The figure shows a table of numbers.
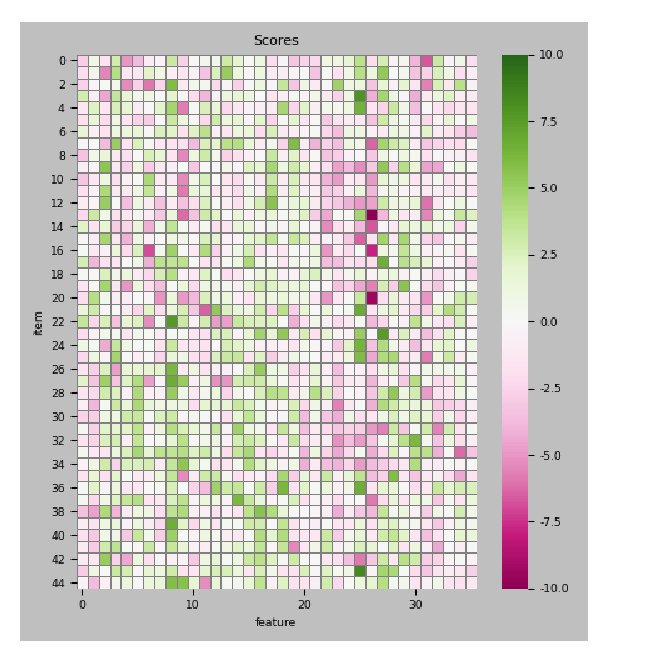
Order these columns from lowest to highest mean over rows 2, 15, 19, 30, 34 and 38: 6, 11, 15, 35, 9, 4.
4, 6, 35, 11, 9, 15
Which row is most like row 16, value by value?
14
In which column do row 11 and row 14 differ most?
6
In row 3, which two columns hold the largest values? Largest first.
25, 27
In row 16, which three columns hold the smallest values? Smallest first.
26, 6, 22
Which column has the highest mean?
8
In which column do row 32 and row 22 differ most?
19
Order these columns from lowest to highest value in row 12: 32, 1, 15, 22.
22, 32, 1, 15
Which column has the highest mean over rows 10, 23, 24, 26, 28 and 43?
27
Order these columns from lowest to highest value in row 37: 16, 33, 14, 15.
33, 16, 15, 14
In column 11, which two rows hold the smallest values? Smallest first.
21, 44
